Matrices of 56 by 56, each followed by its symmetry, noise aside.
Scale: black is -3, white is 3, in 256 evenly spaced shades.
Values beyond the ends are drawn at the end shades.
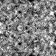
mirrored top to bottom.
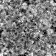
symmetric across the other diagonal.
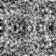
mirrored top to bottom.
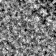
symmetric across the other diagonal.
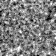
antisymmetric.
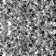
mirrored top to bottom.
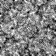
symmetric.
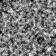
symmetric.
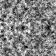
mirrored top to bottom.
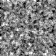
antisymmetric.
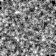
symmetric across the other diagonal.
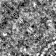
symmetric.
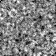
symmetric.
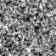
symmetric across the other diagonal.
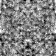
mirrored left to right.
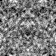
mirrored left to right.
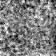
antisymmetric.
